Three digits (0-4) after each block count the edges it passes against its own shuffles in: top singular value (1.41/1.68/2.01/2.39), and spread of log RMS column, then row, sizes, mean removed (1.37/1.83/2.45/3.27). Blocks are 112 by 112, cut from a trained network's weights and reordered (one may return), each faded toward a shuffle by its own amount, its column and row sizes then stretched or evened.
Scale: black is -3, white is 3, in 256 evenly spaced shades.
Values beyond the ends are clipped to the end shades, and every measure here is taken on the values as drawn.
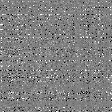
0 2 4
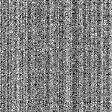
4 1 2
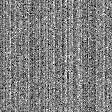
4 2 0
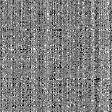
4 3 3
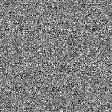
1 0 2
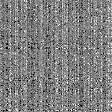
4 3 3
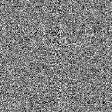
2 2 2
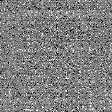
1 2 0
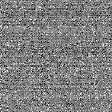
2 2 1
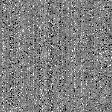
1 3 0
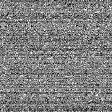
3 0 2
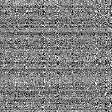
3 3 2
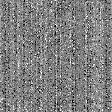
3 3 0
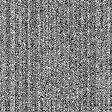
3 0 0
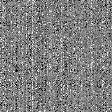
2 3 1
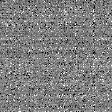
1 2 2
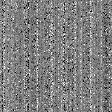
3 4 0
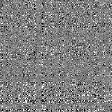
2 4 4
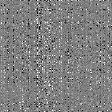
1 4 3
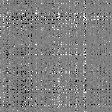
3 4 4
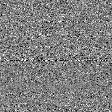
1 0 3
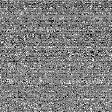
2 1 3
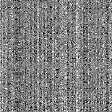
4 2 3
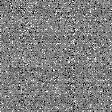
1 2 1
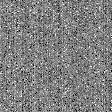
1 1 0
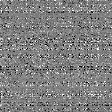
2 2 4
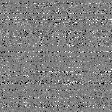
0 1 4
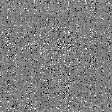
0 3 2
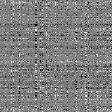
3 4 4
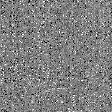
0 2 2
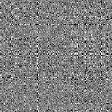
4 4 3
